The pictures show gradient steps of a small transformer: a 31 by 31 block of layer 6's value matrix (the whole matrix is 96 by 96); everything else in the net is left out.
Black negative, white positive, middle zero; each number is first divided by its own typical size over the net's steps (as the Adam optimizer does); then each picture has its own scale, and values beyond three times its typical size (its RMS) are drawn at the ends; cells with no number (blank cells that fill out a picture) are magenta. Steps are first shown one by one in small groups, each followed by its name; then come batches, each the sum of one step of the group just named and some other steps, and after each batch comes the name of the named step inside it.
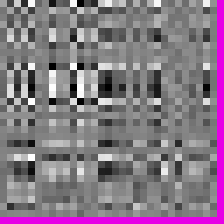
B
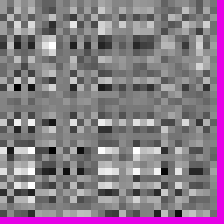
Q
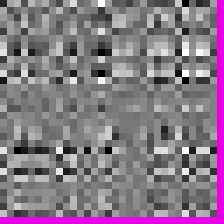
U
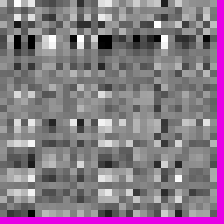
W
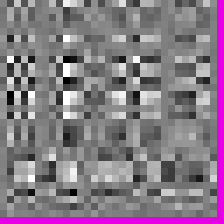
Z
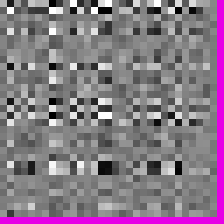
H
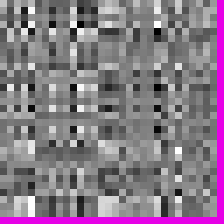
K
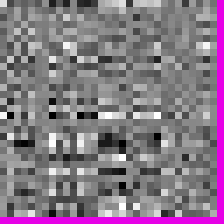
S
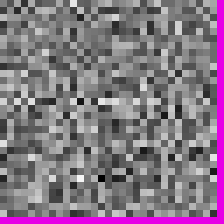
B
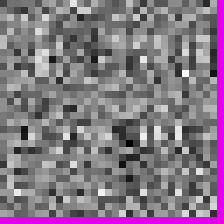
U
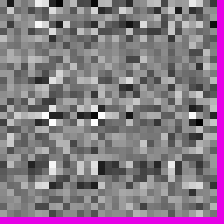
H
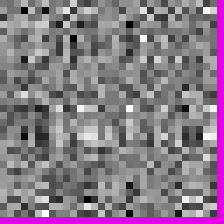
W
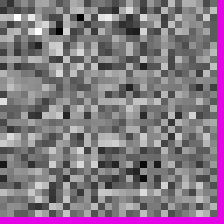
W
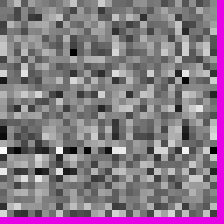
U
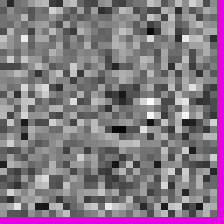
H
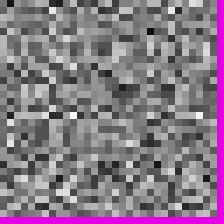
H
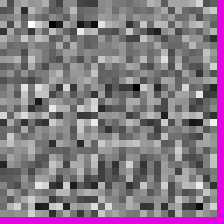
K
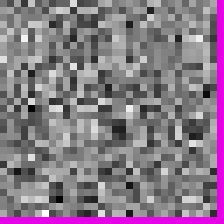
B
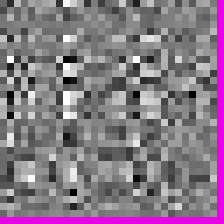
Z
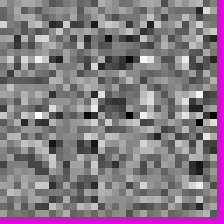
W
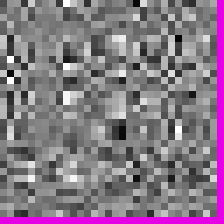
Z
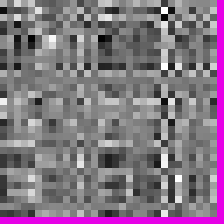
W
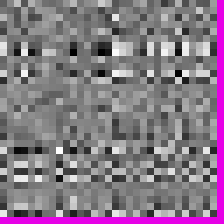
U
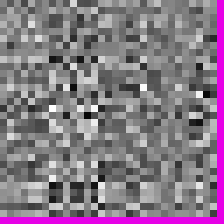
B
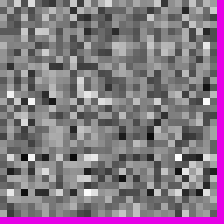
B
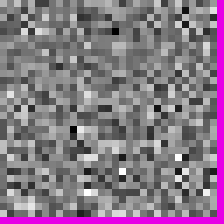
K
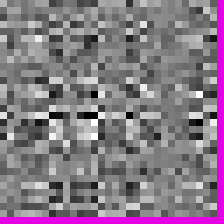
S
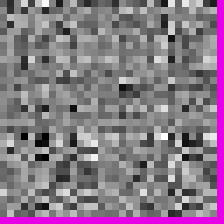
Q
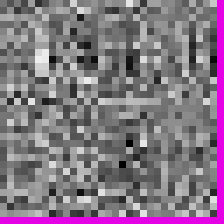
B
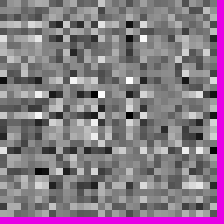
U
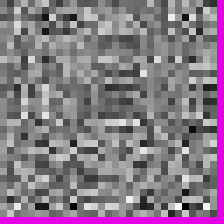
Q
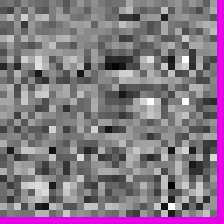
Q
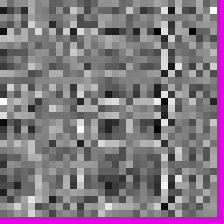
K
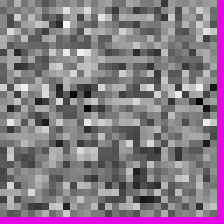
W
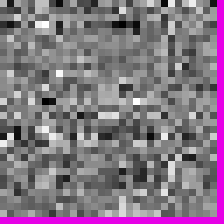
S
